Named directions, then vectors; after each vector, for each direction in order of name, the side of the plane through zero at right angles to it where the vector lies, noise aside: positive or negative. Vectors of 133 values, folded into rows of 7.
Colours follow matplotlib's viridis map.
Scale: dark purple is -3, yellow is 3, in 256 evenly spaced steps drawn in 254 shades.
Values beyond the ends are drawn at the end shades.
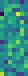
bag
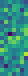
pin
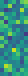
negative, negative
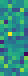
positive, negative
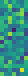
positive, negative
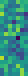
negative, negative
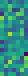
positive, negative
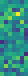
positive, negative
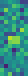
positive, positive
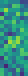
positive, positive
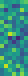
negative, negative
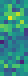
positive, negative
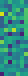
negative, positive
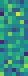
positive, negative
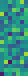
negative, positive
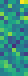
negative, negative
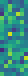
positive, negative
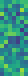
negative, negative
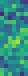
positive, positive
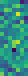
positive, positive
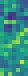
positive, positive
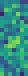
positive, positive
